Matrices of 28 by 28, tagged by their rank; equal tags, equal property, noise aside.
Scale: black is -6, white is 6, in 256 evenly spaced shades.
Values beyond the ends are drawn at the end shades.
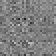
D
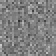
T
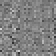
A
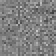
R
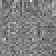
T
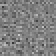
A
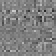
A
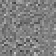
D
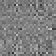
D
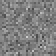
R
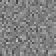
R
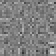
D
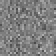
R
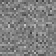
A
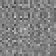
D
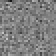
A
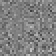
A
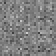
A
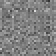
A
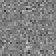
R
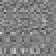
D
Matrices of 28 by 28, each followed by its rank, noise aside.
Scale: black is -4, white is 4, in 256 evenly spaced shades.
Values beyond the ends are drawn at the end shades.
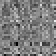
three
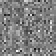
four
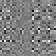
two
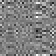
three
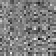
four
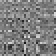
three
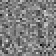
five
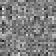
four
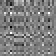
two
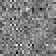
five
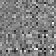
four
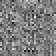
five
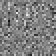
five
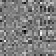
three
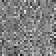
five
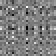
two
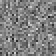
six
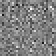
five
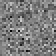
six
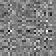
three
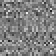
six
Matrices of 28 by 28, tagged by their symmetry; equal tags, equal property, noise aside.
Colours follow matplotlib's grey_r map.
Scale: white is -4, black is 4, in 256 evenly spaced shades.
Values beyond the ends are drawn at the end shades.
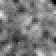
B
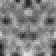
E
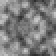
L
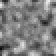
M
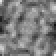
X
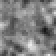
M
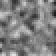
M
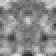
E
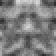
E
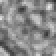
B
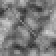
X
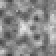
L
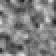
M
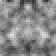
E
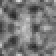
L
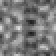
L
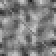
X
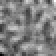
M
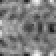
L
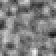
M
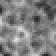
B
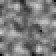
X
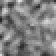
M
